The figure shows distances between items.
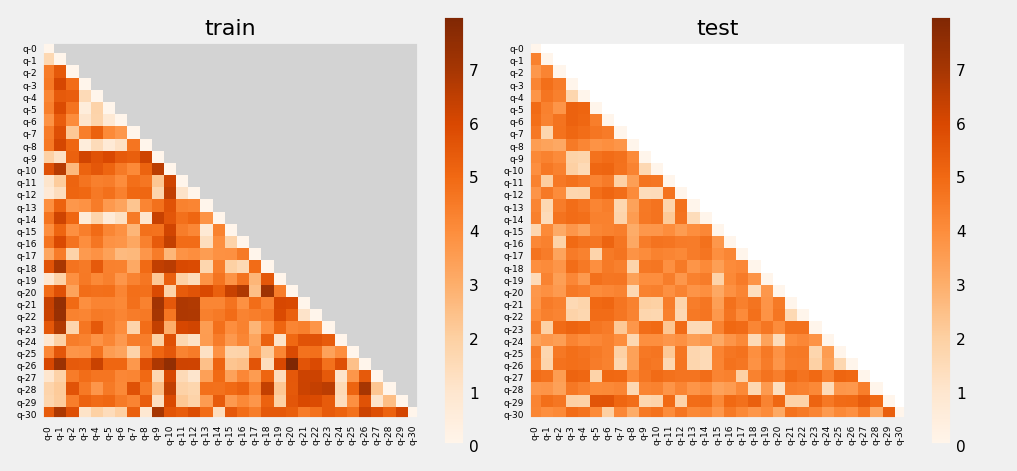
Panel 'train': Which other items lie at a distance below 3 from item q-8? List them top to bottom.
q-3, q-4, q-5, q-6, q-14, q-30
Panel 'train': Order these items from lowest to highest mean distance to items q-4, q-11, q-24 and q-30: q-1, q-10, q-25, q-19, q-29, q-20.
q-19, q-29, q-1, q-25, q-20, q-10
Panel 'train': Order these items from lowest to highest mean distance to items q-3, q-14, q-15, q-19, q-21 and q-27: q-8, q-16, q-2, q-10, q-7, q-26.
q-8, q-16, q-7, q-2, q-26, q-10
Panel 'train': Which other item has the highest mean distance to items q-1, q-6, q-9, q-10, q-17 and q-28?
q-26
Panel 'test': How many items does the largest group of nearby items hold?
8
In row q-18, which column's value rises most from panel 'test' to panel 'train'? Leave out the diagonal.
q-20
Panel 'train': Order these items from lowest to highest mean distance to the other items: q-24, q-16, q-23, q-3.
q-24, q-3, q-16, q-23
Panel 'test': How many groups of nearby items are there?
7
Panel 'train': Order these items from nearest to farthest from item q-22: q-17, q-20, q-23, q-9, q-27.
q-23, q-17, q-20, q-27, q-9
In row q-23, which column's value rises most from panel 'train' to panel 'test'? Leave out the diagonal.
q-2
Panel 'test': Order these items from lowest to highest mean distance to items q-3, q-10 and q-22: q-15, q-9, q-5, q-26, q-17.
q-9, q-15, q-17, q-26, q-5
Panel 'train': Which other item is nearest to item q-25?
q-13
